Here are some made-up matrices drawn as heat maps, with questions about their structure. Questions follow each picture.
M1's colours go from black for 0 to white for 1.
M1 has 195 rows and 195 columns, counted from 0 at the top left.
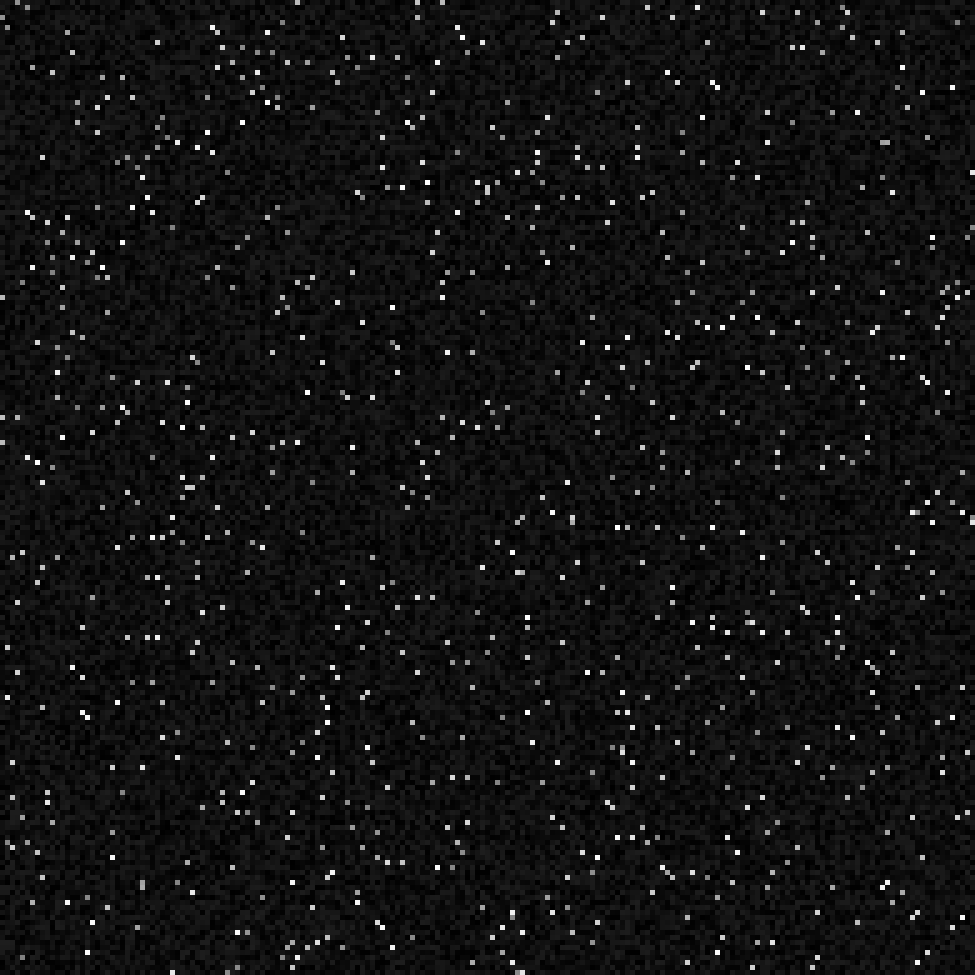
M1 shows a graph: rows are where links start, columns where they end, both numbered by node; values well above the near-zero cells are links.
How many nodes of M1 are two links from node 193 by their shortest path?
6
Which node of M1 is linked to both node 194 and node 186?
node 104
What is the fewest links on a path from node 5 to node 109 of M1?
6
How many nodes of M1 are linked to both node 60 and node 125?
1
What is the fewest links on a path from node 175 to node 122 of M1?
6
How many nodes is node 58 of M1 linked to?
6
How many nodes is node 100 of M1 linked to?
4
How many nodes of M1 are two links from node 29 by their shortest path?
7
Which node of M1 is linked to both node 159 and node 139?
node 64
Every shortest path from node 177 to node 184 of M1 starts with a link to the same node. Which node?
node 166
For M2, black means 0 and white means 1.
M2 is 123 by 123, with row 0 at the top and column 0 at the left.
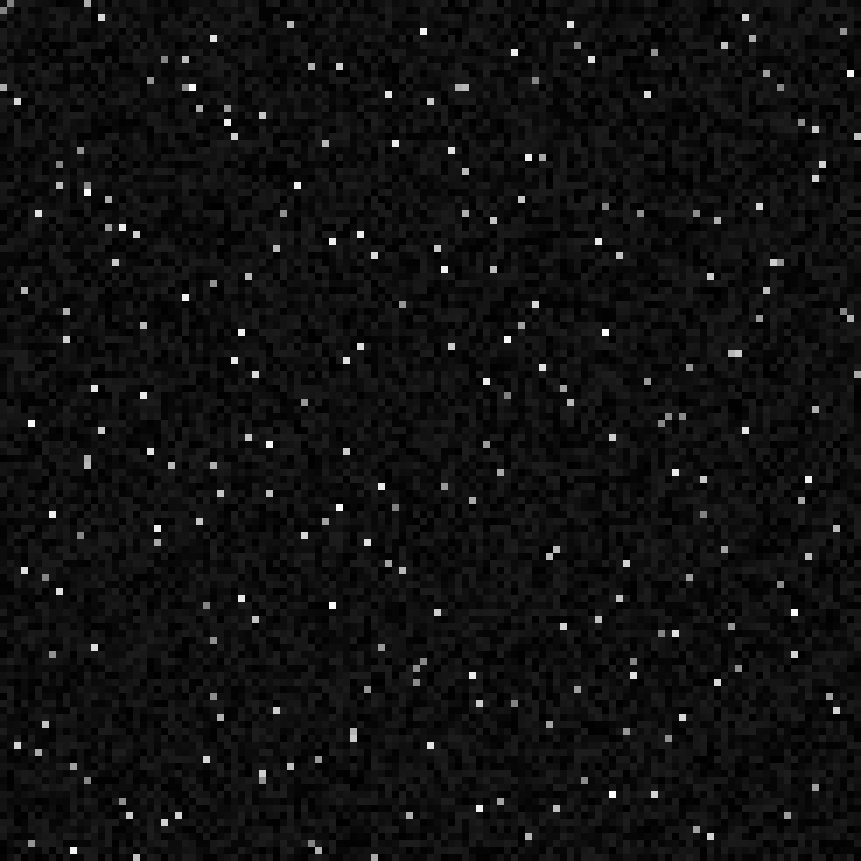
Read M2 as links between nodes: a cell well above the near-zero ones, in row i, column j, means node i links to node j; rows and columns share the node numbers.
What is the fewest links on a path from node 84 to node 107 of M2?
7
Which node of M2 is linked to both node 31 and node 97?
node 102
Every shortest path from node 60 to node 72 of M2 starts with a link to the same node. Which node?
node 4
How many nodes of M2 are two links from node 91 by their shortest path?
4
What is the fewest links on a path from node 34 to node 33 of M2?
7
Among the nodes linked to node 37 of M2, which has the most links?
node 111
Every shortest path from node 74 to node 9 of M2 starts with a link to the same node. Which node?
node 46
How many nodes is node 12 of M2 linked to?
6
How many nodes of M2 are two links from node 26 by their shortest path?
7
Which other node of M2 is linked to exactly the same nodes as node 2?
node 61
